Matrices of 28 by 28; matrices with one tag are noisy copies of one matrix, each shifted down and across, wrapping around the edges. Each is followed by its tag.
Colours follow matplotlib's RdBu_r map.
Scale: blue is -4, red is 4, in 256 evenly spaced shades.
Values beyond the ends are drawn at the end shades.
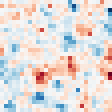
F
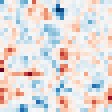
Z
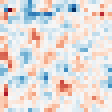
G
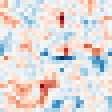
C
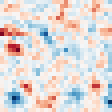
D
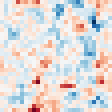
Z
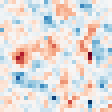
F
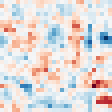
D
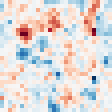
F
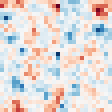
F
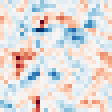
C
